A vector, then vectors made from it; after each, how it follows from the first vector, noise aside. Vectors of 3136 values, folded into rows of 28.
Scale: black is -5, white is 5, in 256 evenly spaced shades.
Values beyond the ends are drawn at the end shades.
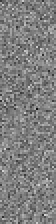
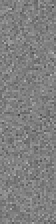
reversed, shrunk.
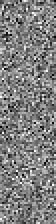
wrapped around, negated, scaled up.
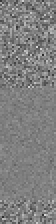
partly zeroed.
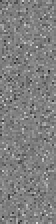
partly zeroed.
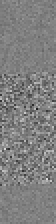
partly zeroed.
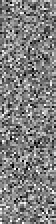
wrapped around, negated, scaled up.
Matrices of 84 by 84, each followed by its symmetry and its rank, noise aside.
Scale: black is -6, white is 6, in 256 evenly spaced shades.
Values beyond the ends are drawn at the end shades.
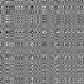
symmetric, rank two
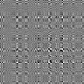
symmetric, rank two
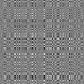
no symmetry, rank one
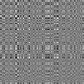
symmetric, rank one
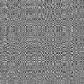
no symmetry, rank three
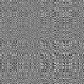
antisymmetric, rank two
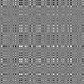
no symmetry, rank one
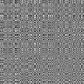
antisymmetric, rank two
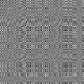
symmetric, rank two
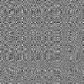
no symmetry, rank three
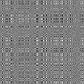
no symmetry, rank one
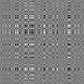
symmetric, rank one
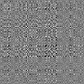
symmetric, rank three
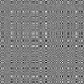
symmetric, rank one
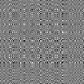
symmetric, rank two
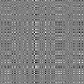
no symmetry, rank one
